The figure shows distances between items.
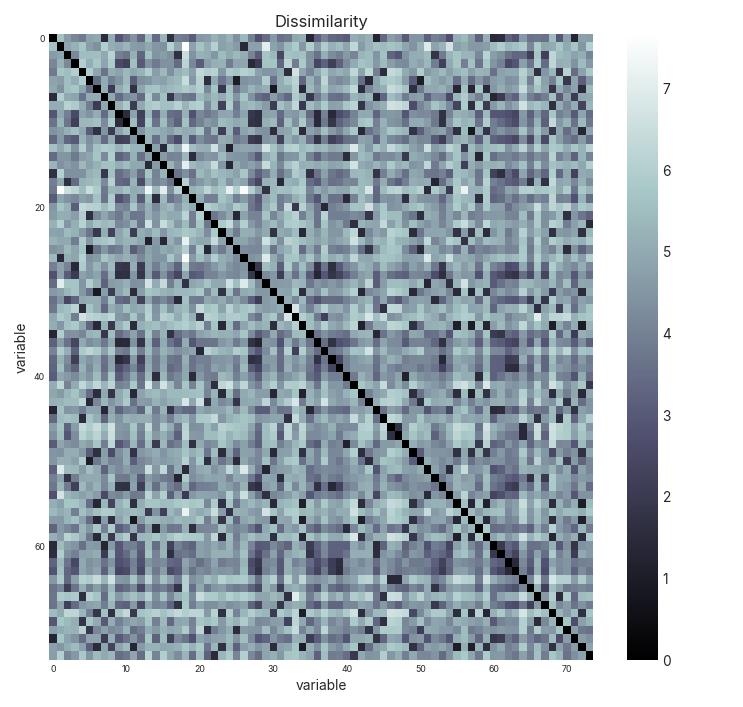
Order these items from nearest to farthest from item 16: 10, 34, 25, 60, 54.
60, 54, 10, 25, 34
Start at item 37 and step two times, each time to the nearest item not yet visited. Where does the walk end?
33
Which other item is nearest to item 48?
40
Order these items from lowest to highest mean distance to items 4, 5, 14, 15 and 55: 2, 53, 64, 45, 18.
45, 53, 2, 64, 18
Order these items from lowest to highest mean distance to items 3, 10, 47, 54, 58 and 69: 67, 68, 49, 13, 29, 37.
67, 37, 29, 49, 13, 68
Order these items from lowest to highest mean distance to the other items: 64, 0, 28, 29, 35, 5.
28, 0, 35, 5, 29, 64
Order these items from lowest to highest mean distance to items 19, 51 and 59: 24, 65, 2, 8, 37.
8, 65, 37, 2, 24
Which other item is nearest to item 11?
57
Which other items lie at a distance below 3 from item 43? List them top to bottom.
5, 21, 25, 50, 70
